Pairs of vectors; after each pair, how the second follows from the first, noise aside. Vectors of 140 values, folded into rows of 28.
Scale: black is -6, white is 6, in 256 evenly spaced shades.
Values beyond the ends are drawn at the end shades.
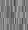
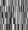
reversed, negated, scaled up.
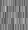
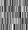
wrapped around, scaled up.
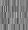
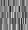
reversed, scaled up.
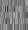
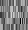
reversed, scaled up.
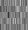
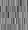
sign-scrambled.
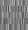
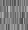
sign-scrambled.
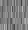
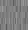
reversed, shrunk.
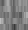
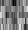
reversed, scaled up.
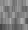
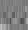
negated, partly zeroed.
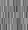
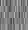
reversed.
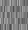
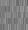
reversed, shrunk.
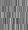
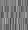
sign-scrambled.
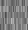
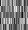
reversed, scaled up.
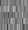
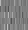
negated, partly zeroed.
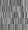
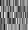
reversed, negated, scaled up.
